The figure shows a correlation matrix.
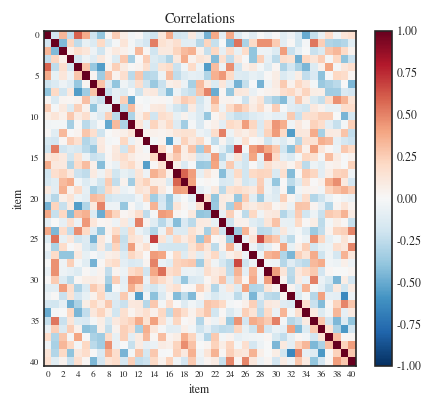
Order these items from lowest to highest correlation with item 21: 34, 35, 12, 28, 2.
2, 12, 35, 28, 34
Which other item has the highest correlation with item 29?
15
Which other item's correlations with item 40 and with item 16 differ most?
26
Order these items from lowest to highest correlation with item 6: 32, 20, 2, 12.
2, 32, 12, 20
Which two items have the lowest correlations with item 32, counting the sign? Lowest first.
39, 12
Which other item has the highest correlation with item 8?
38
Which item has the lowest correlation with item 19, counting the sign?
32
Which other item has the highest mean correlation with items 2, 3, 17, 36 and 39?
18
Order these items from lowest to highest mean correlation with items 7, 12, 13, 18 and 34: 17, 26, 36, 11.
11, 36, 26, 17
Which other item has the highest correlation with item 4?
0
